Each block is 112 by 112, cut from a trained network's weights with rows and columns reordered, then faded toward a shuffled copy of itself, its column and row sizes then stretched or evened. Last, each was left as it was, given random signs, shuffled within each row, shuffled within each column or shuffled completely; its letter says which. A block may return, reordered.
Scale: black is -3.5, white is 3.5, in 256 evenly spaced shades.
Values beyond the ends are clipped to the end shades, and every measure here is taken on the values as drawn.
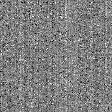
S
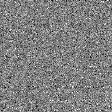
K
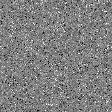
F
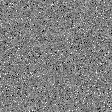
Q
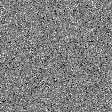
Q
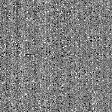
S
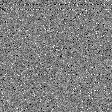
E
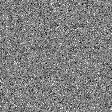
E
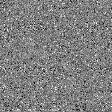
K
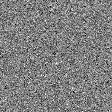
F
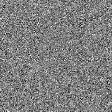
K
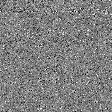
E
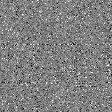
K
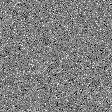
Q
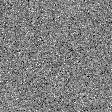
Q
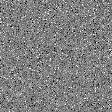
F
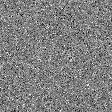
Q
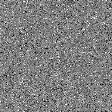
K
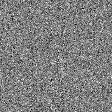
F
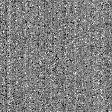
F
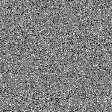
E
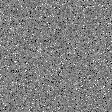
Q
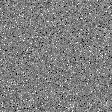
Q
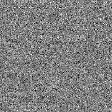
S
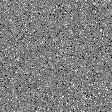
Q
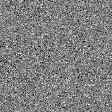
E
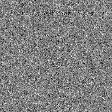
K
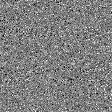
E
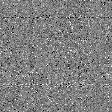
S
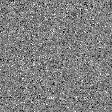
K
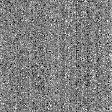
S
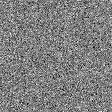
Q
